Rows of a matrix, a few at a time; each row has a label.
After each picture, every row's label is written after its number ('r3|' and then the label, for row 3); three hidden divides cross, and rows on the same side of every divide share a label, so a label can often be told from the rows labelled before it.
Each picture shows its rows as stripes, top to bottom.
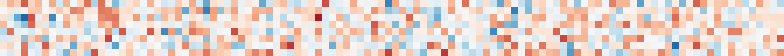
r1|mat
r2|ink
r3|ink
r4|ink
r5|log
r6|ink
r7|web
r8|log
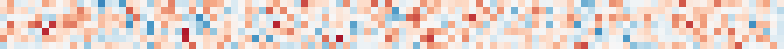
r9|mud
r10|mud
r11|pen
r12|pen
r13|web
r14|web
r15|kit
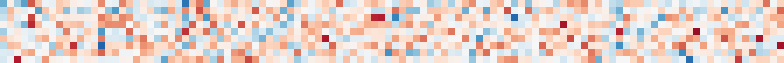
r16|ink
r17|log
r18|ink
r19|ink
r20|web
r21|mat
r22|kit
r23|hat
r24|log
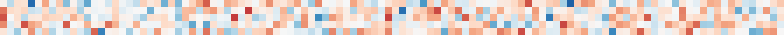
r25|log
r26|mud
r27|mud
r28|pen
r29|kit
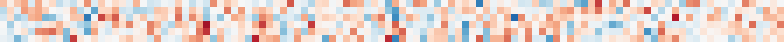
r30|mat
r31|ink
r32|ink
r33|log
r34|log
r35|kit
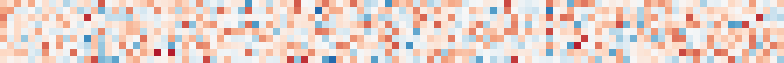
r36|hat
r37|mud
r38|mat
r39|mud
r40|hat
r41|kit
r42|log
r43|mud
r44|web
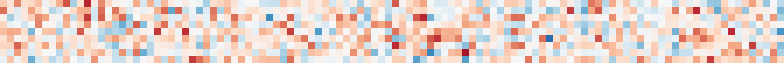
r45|mat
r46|pen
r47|mat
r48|pen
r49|web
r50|mud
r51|web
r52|mat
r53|log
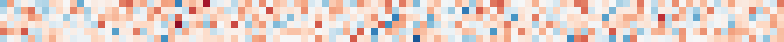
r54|kit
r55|kit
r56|ink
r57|hat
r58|web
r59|log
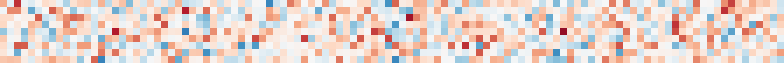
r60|mat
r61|web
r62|pen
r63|pen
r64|ink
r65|kit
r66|mat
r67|ink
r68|mud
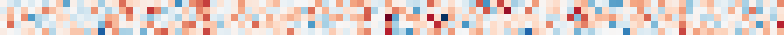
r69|kit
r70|log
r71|mud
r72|kit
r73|mud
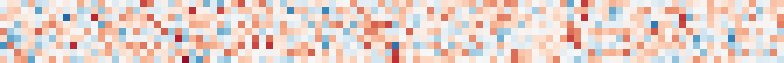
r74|hat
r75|kit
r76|log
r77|kit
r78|pen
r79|ink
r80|kit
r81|mat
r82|web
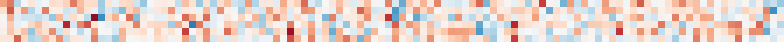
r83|mud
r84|mud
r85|kit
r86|mat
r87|web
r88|web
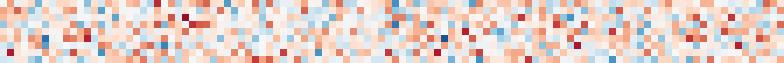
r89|kit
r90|mud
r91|web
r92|kit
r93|mat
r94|pen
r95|hat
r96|mud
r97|log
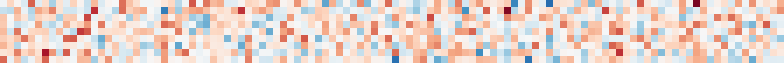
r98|kit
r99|log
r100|mat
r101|pen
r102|mat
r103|mud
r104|mud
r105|mat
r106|pen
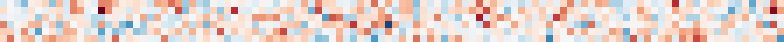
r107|ink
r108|ink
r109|kit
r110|mat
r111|mud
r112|mud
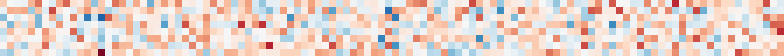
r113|pen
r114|mat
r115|kit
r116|log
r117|kit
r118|web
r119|kit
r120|hat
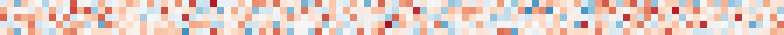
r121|ink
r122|pen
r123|mat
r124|kit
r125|ink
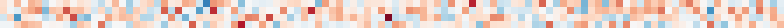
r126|pen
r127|pen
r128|kit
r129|hat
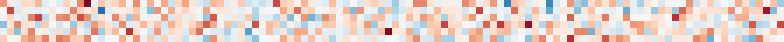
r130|pen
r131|mud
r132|pen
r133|log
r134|kit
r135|pen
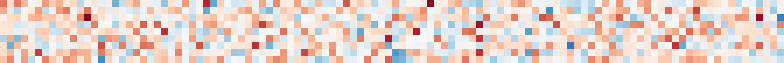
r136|web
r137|pen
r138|mat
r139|kit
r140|pen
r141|kit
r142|hat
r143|pen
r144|mud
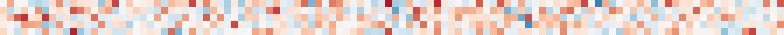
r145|kit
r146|pen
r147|web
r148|ink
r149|kit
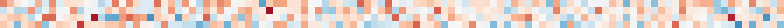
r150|mud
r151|kit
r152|web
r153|pen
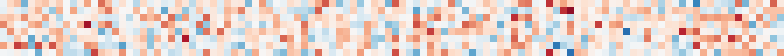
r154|hat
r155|ink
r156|web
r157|pen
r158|mud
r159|web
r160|web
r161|log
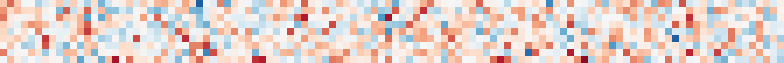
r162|mud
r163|mat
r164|mud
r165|pen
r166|mat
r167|web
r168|log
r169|pen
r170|kit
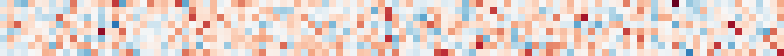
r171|ink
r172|kit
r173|kit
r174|web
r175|hat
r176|kit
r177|ink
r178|log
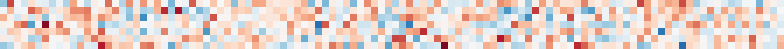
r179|kit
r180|pen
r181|pen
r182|web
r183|pen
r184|log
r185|hat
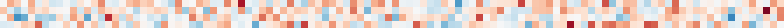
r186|hat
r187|ink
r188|kit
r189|pen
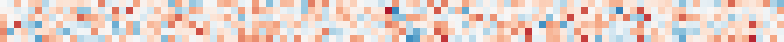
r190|mat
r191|kit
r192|pen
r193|log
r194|log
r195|log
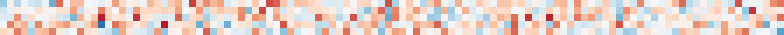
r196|kit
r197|hat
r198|hat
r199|mud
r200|web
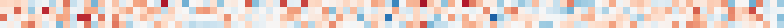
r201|pen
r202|web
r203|mat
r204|pen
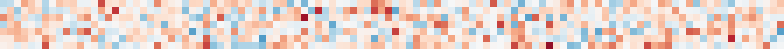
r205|ink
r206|ink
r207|mud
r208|log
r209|mat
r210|web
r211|web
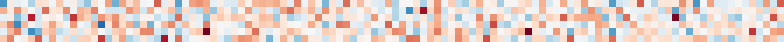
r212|kit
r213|web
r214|ink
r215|mud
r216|log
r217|pen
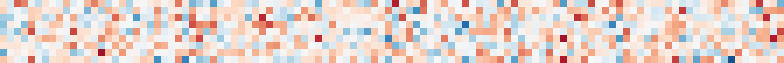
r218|mat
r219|kit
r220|ink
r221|kit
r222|ink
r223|hat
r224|mud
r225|hat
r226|ink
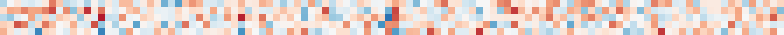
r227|log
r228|mat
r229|hat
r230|web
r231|mud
